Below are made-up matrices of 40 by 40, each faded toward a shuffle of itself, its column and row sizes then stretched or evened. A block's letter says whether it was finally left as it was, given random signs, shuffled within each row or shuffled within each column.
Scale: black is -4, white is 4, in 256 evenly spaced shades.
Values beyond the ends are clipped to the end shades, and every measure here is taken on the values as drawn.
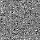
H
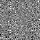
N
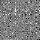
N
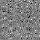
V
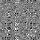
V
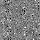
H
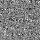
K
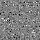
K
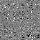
N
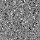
H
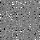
V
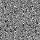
H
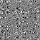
N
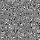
N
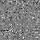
K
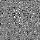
N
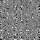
N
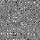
V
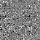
N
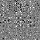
V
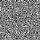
N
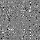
N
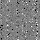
H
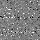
K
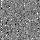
H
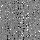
H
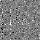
N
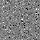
H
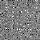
N
